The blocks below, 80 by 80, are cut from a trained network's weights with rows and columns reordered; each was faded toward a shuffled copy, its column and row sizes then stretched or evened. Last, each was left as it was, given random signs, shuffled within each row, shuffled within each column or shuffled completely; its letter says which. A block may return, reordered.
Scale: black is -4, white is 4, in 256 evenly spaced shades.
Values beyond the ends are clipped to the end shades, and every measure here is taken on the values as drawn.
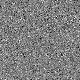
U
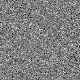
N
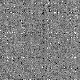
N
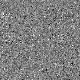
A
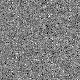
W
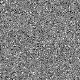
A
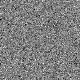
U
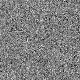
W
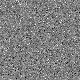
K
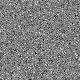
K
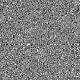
N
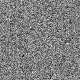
W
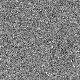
U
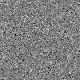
K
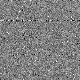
A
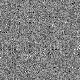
N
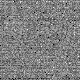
N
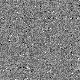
A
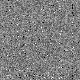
A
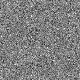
W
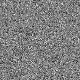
A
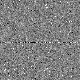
A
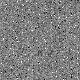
W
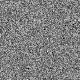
U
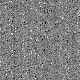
W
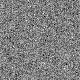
W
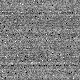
U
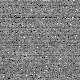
U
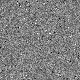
K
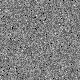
K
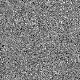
A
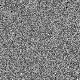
A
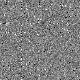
A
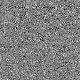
U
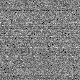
U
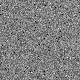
K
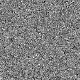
U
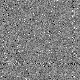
A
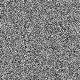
A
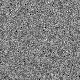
U
